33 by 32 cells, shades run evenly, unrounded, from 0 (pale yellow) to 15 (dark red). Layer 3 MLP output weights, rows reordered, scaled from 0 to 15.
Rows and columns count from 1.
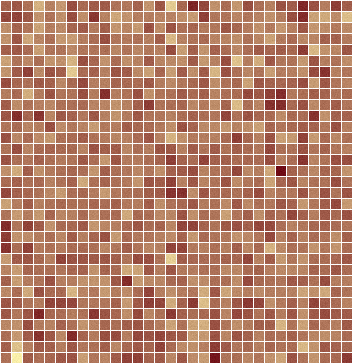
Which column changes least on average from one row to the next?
20
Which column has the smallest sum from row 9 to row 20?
12
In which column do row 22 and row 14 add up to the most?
25
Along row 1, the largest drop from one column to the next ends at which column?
16
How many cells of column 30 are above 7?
27
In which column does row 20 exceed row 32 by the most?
28
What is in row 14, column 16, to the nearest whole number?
10
